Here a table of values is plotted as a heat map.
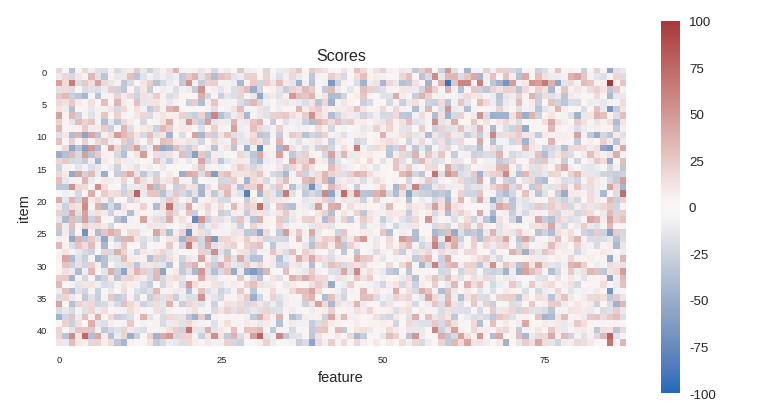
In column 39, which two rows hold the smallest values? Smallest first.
18, 42
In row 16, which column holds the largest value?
58
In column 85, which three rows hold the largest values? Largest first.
2, 41, 42
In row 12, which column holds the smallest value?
31
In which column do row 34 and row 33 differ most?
20
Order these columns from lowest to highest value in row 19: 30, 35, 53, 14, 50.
30, 53, 14, 50, 35
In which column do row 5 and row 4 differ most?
22
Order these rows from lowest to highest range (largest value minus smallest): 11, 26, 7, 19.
11, 7, 26, 19
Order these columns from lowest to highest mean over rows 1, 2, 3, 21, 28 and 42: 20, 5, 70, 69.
69, 5, 70, 20
